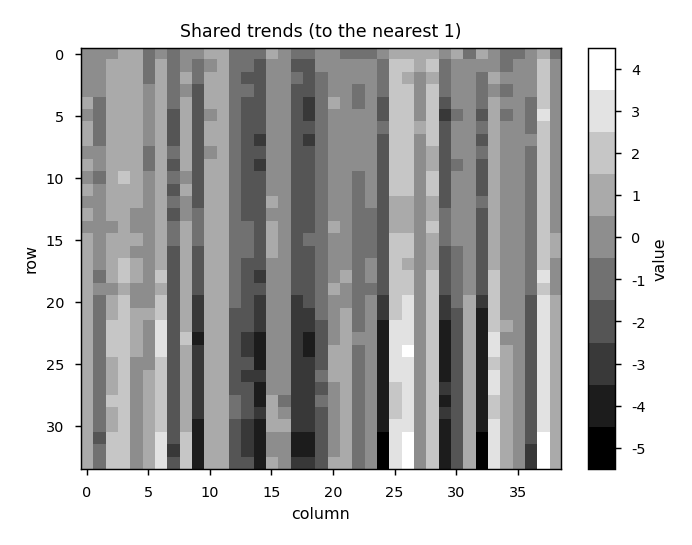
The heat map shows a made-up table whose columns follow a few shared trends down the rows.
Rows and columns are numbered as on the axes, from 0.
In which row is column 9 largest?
0
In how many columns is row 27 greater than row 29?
1
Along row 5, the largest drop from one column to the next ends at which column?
29
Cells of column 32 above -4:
21
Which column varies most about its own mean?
32
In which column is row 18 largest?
37
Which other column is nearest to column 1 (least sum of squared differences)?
22
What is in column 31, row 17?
0
